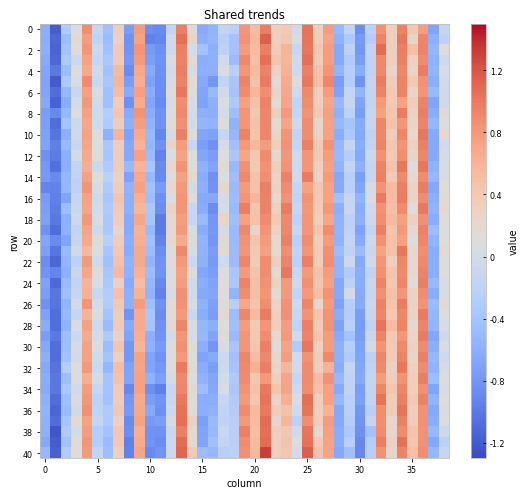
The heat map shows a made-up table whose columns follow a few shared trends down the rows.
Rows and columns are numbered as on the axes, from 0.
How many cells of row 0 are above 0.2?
17
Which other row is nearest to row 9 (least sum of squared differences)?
29
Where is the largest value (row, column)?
40, 21
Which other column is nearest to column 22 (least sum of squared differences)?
35
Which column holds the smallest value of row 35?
1
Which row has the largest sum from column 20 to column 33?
16
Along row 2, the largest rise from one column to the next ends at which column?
9
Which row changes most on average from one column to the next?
10
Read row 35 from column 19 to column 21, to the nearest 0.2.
0.8 0.4 1
